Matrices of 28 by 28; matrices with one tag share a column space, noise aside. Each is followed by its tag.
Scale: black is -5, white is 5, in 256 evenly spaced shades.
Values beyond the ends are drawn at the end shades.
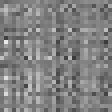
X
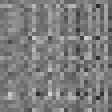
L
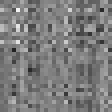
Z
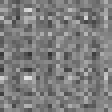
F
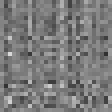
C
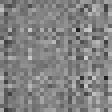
X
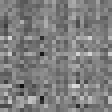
C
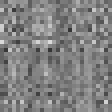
Z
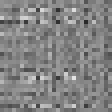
F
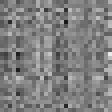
F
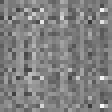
F
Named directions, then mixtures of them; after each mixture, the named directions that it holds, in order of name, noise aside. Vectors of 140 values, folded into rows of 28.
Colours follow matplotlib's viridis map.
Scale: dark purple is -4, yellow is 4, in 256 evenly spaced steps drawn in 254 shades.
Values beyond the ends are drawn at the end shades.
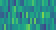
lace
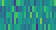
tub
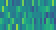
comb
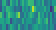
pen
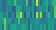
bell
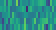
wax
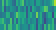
bell, comb, tub.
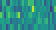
pen.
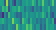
comb, lace.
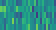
bell, comb, tub.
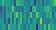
tub.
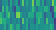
bell, comb, pen.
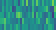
bell, comb, pen.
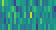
bell, tub.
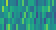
bell, comb, wax.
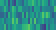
lace.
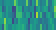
bell.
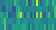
bell.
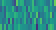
tub, wax.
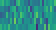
pen, tub.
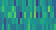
bell.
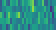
pen.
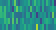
tub.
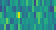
bell, pen.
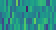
wax.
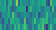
wax.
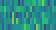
lace, tub, wax.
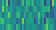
comb, pen, wax.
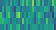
bell, comb, pen.
